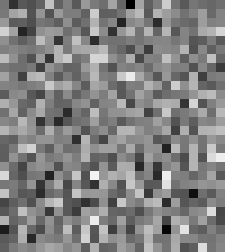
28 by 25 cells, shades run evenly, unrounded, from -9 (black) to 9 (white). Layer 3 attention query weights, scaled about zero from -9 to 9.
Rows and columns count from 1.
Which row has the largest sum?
15
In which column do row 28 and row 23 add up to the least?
10
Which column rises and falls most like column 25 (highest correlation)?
2
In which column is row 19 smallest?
16
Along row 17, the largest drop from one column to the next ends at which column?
19
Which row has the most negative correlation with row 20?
26
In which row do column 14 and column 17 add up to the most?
23
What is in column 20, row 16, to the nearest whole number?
1
